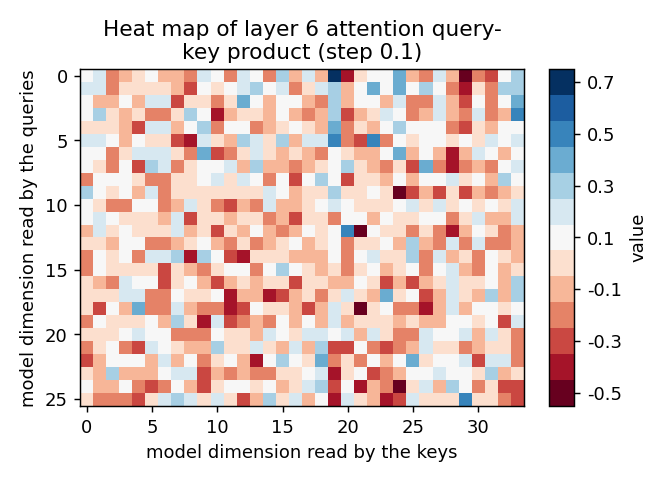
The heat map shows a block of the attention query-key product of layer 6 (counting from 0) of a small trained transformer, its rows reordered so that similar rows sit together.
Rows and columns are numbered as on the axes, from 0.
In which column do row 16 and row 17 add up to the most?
33
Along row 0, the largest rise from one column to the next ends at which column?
19
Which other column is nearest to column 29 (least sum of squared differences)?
31
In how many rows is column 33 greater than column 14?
15
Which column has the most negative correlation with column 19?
29
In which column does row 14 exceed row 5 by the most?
7
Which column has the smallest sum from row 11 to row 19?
11
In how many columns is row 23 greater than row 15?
14
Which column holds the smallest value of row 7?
28
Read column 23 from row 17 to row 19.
0.4 0.1 0
